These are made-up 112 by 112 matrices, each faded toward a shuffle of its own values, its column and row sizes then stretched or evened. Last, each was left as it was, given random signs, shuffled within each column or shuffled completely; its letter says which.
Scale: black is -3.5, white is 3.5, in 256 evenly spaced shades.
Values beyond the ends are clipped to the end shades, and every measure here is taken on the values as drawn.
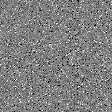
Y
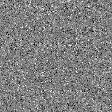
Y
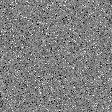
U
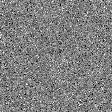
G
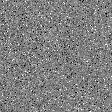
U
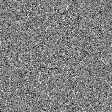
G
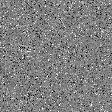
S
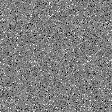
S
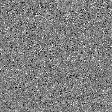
S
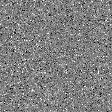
S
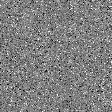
G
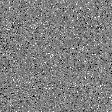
S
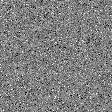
U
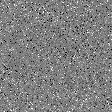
U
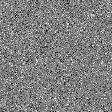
Y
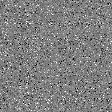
S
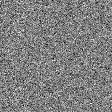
U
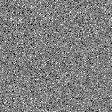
Y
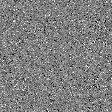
S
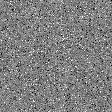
U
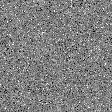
U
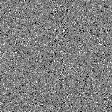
Y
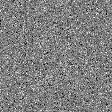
G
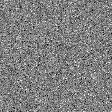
G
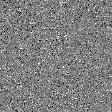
G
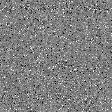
S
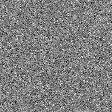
G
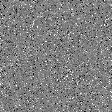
G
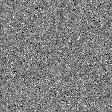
U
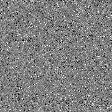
S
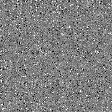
Y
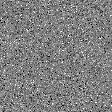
G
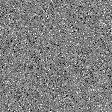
U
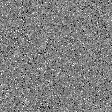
G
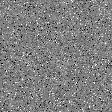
U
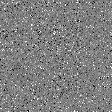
Y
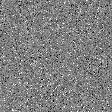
G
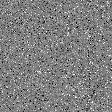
G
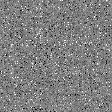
Y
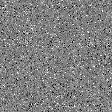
Y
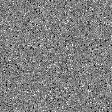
S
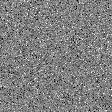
U
